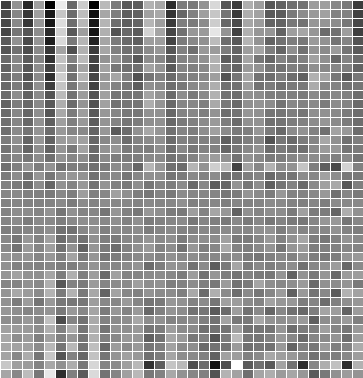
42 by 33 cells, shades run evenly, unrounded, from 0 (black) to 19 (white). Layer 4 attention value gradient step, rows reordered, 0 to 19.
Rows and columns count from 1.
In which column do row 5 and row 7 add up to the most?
6
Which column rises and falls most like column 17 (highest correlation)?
22
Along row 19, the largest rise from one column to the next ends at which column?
32
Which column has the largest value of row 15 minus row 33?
31
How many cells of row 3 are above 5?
29
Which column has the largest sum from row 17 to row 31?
28
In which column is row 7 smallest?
5
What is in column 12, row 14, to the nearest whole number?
9
